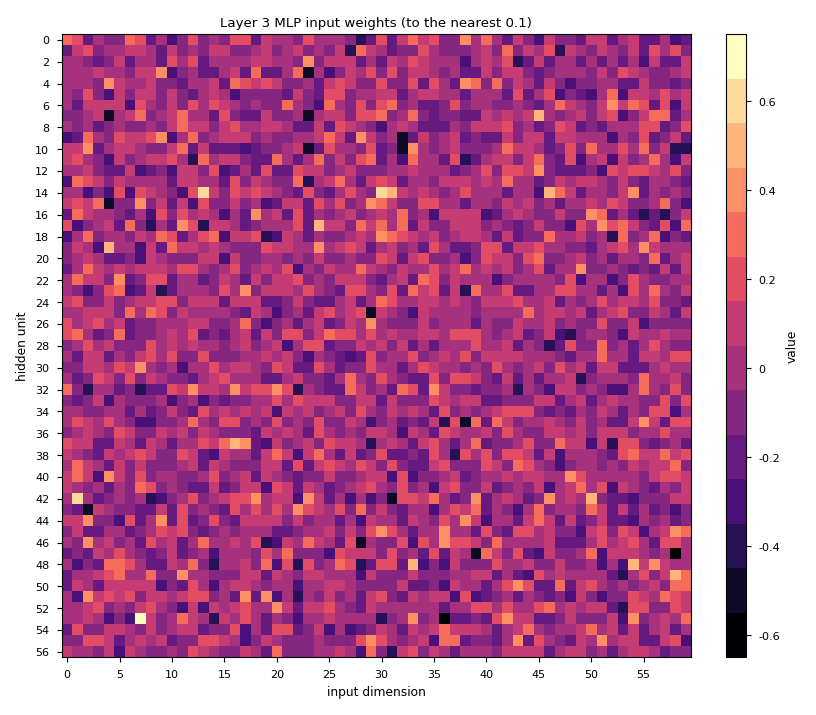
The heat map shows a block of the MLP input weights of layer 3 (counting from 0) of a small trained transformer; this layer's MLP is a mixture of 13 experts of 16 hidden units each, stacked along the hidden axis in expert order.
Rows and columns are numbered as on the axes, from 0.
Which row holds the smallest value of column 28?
46
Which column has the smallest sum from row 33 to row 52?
52
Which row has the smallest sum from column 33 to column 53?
51
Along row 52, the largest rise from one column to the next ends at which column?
54
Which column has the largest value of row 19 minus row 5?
4
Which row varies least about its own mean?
36
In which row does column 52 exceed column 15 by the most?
12
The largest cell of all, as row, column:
53, 7
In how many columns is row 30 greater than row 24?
24
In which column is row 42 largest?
1
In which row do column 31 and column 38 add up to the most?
14
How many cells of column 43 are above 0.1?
10
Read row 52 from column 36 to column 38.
-0.2 0 0
